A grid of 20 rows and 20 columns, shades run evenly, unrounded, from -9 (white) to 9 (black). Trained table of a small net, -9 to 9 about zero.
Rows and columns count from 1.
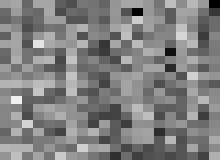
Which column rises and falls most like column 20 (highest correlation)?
7
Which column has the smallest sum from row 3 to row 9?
17
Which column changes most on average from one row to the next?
16
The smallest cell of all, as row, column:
13, 2
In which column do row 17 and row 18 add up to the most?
15
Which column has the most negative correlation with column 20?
11
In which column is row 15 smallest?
14
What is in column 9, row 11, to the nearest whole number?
1
